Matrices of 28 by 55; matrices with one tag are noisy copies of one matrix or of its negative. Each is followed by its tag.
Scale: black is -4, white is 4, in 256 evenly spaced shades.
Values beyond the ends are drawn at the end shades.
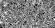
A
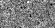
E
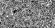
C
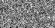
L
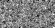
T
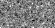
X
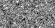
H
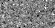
T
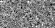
E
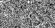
E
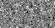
L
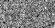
T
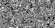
L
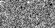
E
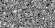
C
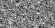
H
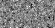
L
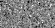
E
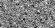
H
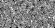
L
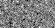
H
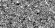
H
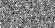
L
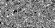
C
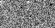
E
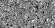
X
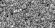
C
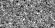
H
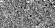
E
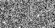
T
